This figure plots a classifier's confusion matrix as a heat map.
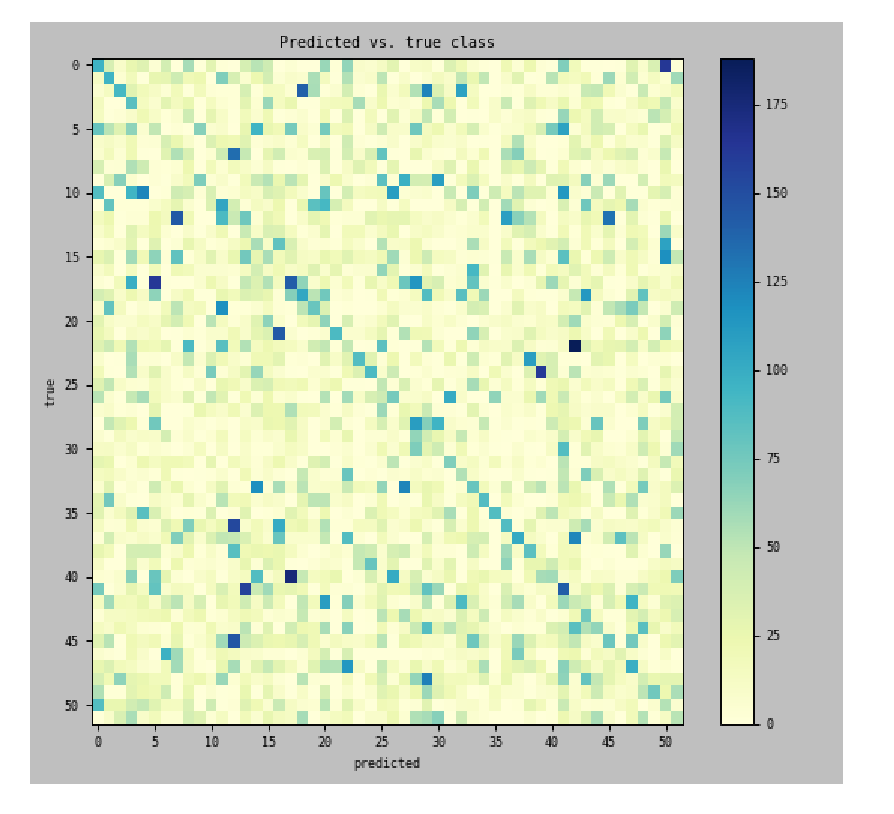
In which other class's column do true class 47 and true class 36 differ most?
22
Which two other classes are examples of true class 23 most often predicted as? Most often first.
38, 3
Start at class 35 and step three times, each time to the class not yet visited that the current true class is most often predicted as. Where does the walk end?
13
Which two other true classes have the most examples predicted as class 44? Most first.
28, 51
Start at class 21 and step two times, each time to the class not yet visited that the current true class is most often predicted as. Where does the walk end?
33
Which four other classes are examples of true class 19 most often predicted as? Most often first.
11, 1, 47, 46
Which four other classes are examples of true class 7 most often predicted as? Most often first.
12, 25, 37, 36
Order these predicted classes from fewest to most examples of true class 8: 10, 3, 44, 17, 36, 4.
17, 44, 10, 36, 4, 3
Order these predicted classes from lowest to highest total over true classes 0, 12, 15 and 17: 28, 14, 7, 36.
14, 28, 36, 7
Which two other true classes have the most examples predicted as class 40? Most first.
5, 17
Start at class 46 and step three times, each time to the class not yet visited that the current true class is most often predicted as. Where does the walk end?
42
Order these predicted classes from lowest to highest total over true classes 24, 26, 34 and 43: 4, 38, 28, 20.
28, 38, 4, 20
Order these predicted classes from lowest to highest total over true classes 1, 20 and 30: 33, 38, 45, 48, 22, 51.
38, 33, 48, 45, 22, 51
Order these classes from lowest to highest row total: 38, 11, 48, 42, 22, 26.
38, 11, 26, 48, 22, 42
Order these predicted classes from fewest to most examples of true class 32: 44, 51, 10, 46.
10, 46, 51, 44
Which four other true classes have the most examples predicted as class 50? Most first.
0, 15, 14, 26
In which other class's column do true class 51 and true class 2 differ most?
18
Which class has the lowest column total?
35
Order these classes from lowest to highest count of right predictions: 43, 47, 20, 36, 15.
15, 20, 43, 36, 47
